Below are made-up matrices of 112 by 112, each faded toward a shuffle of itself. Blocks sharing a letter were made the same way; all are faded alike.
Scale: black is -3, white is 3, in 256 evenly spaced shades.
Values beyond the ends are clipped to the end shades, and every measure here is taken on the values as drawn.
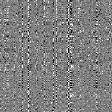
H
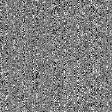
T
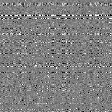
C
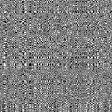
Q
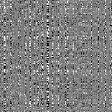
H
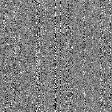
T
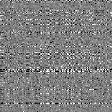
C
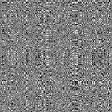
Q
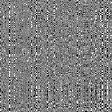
H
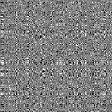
Q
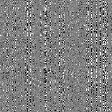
H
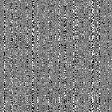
H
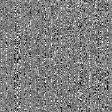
T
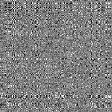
Q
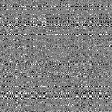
C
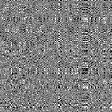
Q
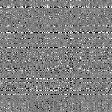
C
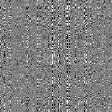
H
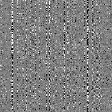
H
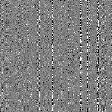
H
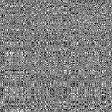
Q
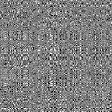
Q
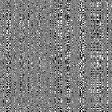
H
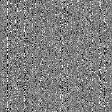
T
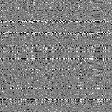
C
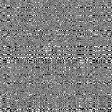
C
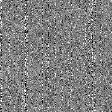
T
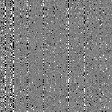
H
